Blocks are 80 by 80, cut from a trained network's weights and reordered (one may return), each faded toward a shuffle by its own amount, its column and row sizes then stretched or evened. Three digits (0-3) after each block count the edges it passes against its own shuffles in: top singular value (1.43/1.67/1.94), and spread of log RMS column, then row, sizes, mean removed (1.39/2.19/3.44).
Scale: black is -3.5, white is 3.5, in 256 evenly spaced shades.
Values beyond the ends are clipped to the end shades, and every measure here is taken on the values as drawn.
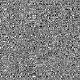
2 1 2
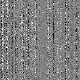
3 3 1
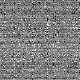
3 2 1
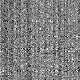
3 0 2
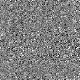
1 1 2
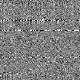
3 0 2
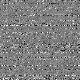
0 0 3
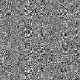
3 2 1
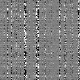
3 3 0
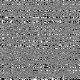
2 2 3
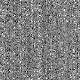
1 1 1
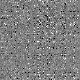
0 2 1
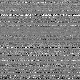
2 0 3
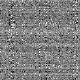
2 2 0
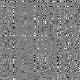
2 3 2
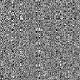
3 2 1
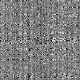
2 1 2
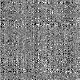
2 1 2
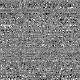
1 1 2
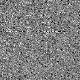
1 1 1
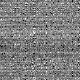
3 2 0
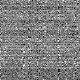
3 2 0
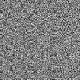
3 0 1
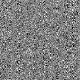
0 2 0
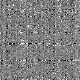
1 1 2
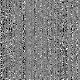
1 3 0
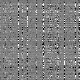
3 3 1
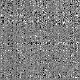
1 2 2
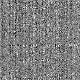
2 1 1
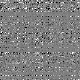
0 2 3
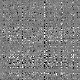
1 2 2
